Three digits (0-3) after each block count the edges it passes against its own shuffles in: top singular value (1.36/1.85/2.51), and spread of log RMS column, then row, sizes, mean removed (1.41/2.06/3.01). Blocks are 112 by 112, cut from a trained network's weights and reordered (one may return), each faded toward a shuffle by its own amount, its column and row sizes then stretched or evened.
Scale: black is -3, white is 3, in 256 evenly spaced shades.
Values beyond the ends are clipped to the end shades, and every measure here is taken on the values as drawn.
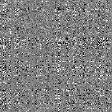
1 3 3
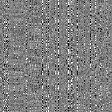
3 3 0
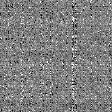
1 3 0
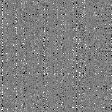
1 3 1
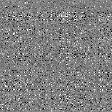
1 2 3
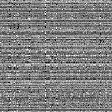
3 2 1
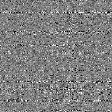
2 1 3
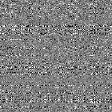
2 2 3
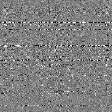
2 2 3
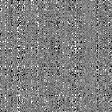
2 3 2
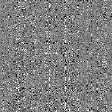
1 3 2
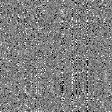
2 2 0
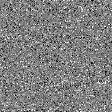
1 0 2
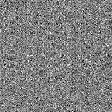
2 0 1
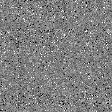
0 1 1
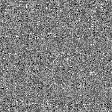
0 1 2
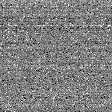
1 0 1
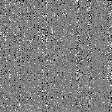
0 3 2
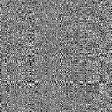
3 3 2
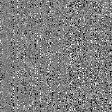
0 3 1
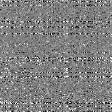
2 0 3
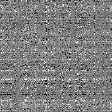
2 3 2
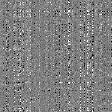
2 3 2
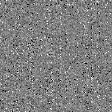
0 2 1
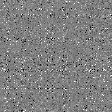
1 2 2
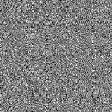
2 1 0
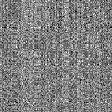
3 0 1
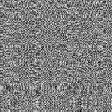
3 0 1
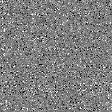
1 1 2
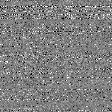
1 1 3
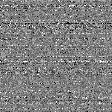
1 1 3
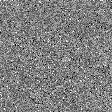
0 0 1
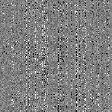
2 3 1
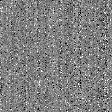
1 2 0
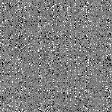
0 3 2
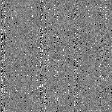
0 3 1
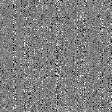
0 3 1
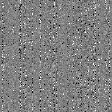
0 3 0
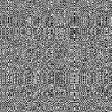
3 2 1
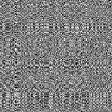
3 1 2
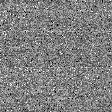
0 1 0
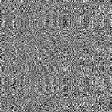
3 2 2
